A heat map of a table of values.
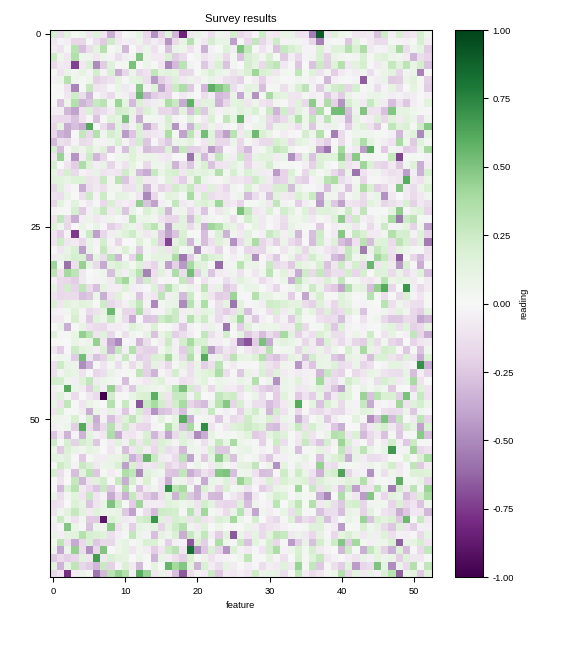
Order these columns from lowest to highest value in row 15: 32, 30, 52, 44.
30, 32, 52, 44
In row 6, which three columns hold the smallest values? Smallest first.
43, 14, 38
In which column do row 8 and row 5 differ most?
28
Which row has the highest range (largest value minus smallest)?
0
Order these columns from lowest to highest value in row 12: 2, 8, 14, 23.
2, 8, 14, 23
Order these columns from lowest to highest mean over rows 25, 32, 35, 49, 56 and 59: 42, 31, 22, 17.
42, 31, 17, 22
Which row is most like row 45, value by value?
56
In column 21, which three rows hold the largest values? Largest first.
51, 42, 13
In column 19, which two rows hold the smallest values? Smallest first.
66, 16
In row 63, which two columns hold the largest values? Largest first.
14, 49
